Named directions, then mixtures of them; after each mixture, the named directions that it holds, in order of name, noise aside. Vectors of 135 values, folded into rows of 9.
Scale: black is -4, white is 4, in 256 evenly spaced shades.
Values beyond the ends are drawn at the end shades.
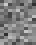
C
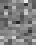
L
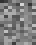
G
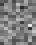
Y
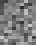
G, L, Y.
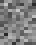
C.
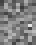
C, Y.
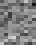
C, L.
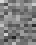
C, G, L.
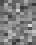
C, Y.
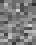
C, Y.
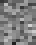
C, G, Y.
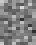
G, Y.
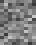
C.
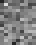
C, G, Y.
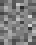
Y.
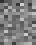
G.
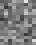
L.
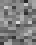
L.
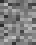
C, G.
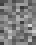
Y.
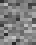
C, G.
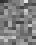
G, L, Y.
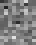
G, L.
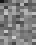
G, L.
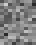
C.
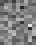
Y.
